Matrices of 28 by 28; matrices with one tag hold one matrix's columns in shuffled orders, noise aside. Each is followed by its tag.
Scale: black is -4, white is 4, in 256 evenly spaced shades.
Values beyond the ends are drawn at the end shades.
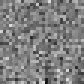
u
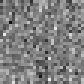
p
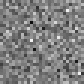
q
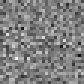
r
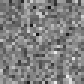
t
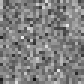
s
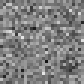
q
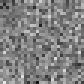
t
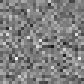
r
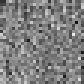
p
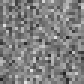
s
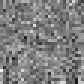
u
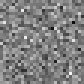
q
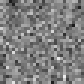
t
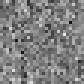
p
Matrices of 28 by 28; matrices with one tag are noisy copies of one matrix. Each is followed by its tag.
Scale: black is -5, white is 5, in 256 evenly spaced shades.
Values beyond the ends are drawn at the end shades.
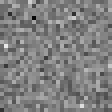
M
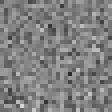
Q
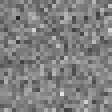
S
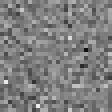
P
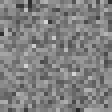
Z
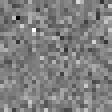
S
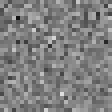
S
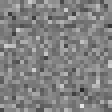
M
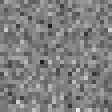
Q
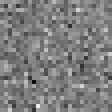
P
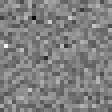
M
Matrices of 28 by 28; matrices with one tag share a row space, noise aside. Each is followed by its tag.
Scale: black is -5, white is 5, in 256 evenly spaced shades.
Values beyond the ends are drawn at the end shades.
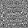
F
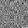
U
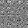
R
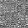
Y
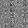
U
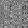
U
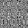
R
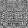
F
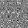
R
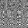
R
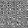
R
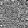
Y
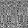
R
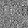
U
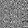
U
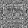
F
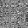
Y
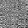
Y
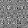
R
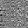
Y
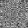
Y
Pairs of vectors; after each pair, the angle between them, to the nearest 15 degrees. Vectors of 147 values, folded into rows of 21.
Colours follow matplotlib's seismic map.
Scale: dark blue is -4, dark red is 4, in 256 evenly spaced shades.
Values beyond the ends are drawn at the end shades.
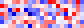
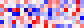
45 degrees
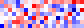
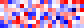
45 degrees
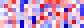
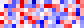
120 degrees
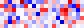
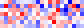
120 degrees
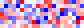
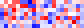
120 degrees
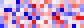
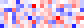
30 degrees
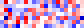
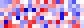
105 degrees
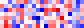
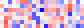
30 degrees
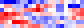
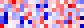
120 degrees
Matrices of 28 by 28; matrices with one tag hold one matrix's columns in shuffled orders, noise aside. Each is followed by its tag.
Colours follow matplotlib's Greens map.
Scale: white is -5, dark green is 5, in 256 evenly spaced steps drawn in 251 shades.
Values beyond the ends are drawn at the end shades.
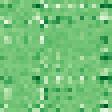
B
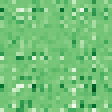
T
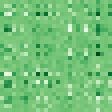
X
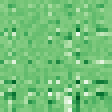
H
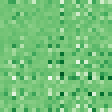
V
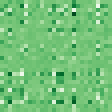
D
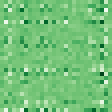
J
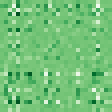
D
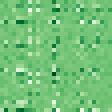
J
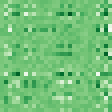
X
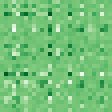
X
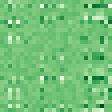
B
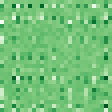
B
